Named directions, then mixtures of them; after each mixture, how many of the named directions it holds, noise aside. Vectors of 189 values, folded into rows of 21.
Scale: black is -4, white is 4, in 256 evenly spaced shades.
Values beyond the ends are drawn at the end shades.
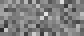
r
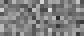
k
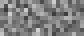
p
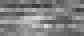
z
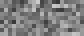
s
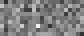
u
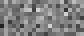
one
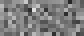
four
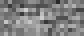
two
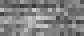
two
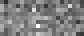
three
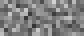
one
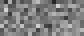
three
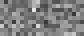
three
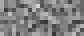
four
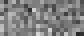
four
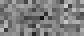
two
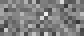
one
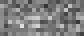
three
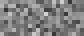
two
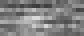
one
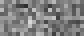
three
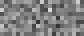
one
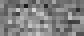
three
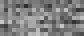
four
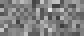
four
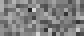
four
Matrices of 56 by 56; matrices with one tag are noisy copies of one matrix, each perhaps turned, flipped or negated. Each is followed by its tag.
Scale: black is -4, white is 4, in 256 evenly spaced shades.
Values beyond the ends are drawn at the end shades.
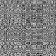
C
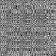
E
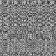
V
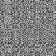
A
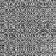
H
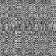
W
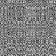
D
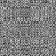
D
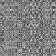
V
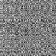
H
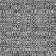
E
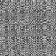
E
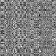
V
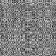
W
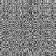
H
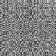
H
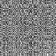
H
